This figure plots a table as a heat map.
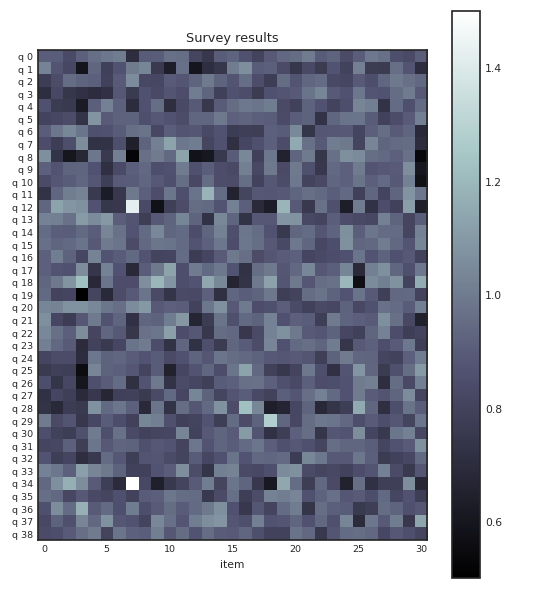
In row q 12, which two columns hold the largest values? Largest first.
7, 19
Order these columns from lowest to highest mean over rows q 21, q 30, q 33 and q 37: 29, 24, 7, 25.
7, 29, 25, 24
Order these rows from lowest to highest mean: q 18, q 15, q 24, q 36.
q 24, q 36, q 15, q 18
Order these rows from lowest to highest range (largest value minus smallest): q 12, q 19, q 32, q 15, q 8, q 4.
q 15, q 32, q 4, q 19, q 8, q 12
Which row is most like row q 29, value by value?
q 32
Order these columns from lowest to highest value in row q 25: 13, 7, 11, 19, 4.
19, 11, 7, 13, 4
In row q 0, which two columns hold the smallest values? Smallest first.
7, 13
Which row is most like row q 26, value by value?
q 4
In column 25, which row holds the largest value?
q 28
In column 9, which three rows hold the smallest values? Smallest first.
q 12, q 34, q 1
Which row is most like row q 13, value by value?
q 33
